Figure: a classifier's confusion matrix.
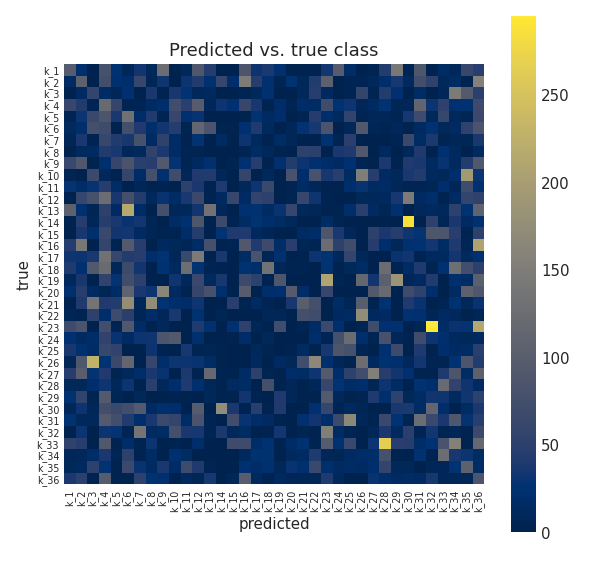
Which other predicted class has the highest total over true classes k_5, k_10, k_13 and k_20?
k_6
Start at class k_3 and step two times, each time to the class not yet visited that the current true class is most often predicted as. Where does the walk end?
k_33
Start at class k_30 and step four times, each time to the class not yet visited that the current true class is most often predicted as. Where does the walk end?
k_31
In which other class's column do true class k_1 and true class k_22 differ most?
k_26
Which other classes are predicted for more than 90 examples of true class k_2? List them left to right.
k_16, k_23, k_36
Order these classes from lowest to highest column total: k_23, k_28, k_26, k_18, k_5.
k_18, k_5, k_26, k_28, k_23
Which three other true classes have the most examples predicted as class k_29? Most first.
k_19, k_1, k_25
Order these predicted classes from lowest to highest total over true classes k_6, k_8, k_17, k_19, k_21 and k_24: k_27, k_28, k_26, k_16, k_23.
k_27, k_16, k_28, k_23, k_26
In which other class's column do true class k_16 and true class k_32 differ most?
k_36
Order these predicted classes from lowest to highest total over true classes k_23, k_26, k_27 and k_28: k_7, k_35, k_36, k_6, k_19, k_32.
k_7, k_19, k_35, k_6, k_32, k_36
